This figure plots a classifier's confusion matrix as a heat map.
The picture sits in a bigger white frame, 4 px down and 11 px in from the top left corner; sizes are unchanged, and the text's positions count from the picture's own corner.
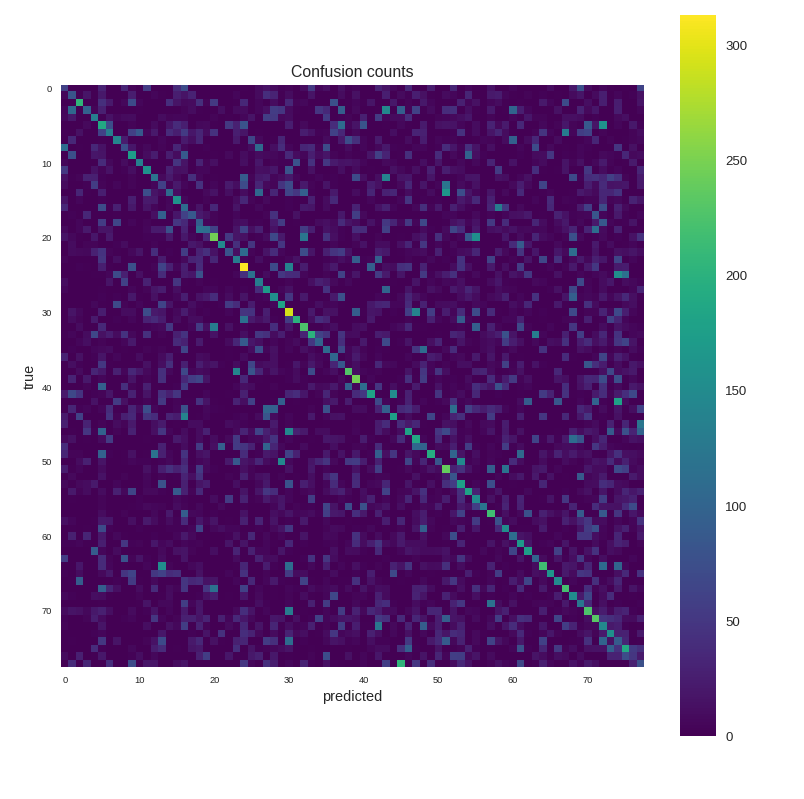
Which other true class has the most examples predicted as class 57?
69
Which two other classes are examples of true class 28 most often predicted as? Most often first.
68, 37
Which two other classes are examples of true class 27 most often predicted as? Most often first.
43, 68
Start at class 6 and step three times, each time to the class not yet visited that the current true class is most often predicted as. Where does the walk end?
55
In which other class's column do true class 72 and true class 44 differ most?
42
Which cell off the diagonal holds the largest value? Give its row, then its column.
77, 45
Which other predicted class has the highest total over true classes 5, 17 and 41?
72
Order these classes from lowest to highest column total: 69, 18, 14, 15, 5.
14, 15, 69, 18, 5
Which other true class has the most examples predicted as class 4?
62
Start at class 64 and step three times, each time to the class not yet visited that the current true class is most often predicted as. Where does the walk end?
59
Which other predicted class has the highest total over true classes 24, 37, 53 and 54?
30
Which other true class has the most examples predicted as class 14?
19
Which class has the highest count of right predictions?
24
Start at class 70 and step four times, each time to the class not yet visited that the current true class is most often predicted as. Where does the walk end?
36
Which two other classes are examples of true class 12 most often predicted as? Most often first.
43, 24
